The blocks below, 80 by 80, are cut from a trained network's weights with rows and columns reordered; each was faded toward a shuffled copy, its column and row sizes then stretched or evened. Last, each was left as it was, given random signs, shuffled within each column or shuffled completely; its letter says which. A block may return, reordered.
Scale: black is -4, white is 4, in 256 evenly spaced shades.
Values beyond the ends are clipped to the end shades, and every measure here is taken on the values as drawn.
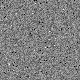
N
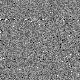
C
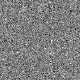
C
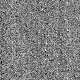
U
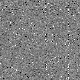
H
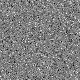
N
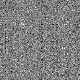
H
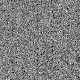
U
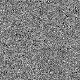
C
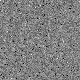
N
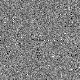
C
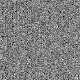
H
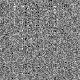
H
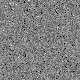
U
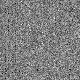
U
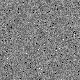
U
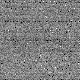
H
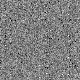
U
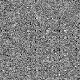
H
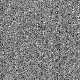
U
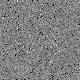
U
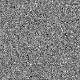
C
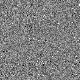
C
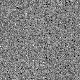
U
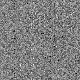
U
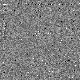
C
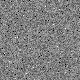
N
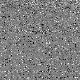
C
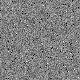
U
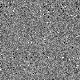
C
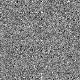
C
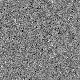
N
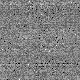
H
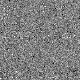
C
